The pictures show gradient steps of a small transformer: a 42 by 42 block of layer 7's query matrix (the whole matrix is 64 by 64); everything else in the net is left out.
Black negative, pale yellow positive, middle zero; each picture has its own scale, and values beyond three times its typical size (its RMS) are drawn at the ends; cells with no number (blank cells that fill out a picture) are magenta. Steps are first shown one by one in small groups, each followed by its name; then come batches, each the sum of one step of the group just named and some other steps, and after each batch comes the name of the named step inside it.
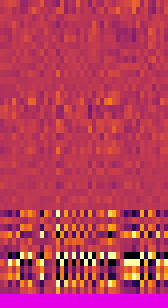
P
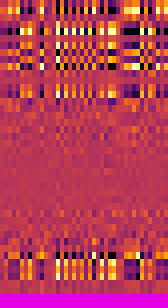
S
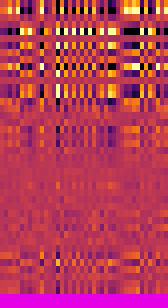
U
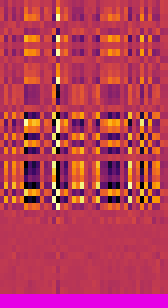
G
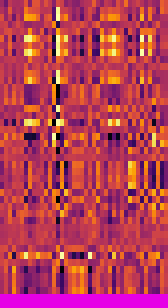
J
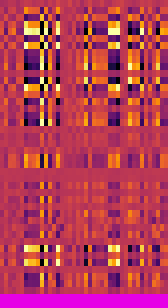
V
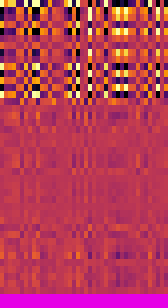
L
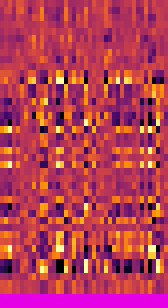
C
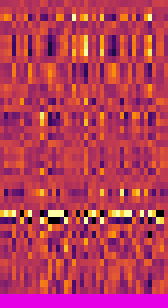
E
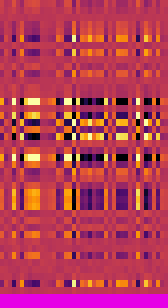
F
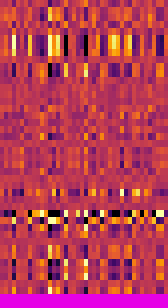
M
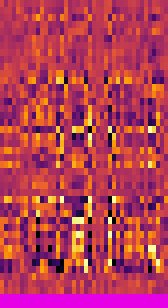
C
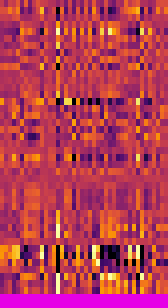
F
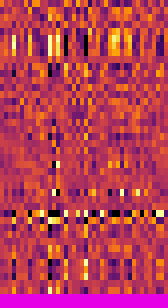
M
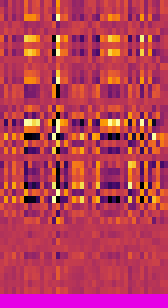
G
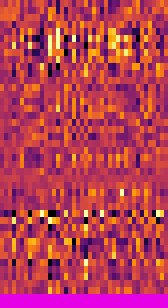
M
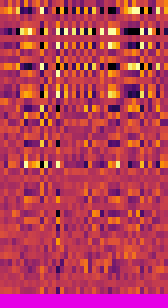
U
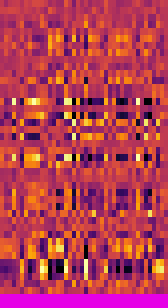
F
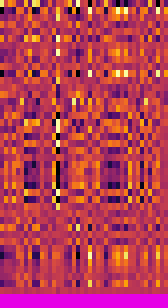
G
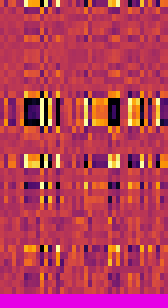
V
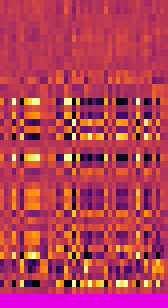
F
